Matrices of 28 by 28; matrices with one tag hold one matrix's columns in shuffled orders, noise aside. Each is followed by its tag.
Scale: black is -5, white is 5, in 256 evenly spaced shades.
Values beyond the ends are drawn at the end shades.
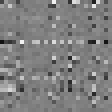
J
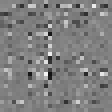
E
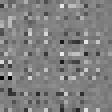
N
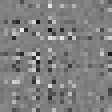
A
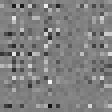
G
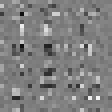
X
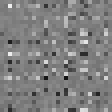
N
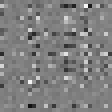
G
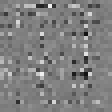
E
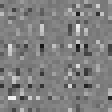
X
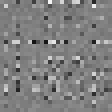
J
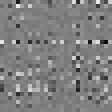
J
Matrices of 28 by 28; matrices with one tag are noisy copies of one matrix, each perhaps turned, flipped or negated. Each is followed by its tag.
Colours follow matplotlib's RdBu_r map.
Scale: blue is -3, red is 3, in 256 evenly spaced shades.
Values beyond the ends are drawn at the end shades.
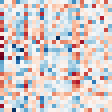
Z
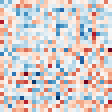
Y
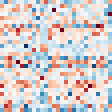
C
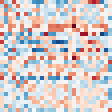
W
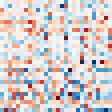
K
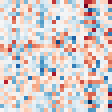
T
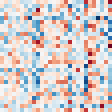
Z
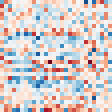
W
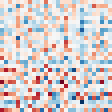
K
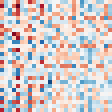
K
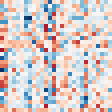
C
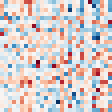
K
